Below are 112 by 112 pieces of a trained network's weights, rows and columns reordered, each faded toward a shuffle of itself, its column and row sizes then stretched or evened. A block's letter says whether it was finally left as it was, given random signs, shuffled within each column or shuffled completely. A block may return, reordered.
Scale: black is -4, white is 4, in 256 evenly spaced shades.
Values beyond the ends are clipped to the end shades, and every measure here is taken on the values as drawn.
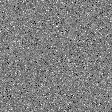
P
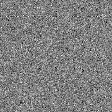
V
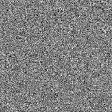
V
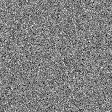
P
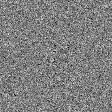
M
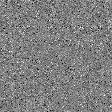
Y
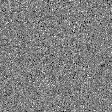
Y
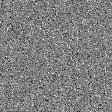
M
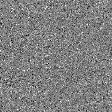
Y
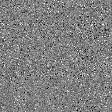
Y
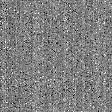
V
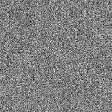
V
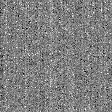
V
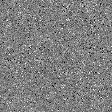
Y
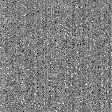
V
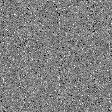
M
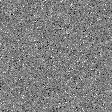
P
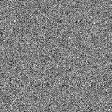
V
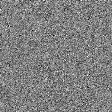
Y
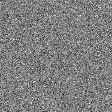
Y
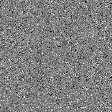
Y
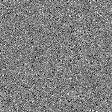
Y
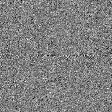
V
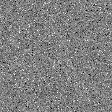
M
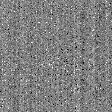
V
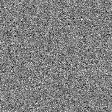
Y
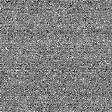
V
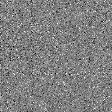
Y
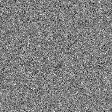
Y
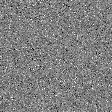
P
